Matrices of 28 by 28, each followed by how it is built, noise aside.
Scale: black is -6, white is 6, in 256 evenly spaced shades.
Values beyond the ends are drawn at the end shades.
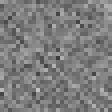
Toeplitz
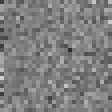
uneven columns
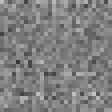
uneven rows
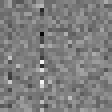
uneven columns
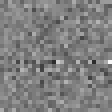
uneven rows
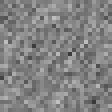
Hankel
